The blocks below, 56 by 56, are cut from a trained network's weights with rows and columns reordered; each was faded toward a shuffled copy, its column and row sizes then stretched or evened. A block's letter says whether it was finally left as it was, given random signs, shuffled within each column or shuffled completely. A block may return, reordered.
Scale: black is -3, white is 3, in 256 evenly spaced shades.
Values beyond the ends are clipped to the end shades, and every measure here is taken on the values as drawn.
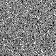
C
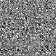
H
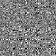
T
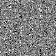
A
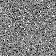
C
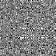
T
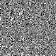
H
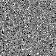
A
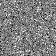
C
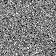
C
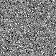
C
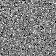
C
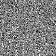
A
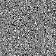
A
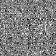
T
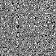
T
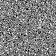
C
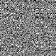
T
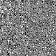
A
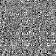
T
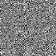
T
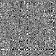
T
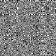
T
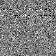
H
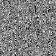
A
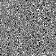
A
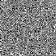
H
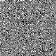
H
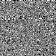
H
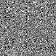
H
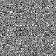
T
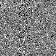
A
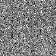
A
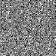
T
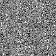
A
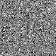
T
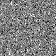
C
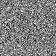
C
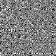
H
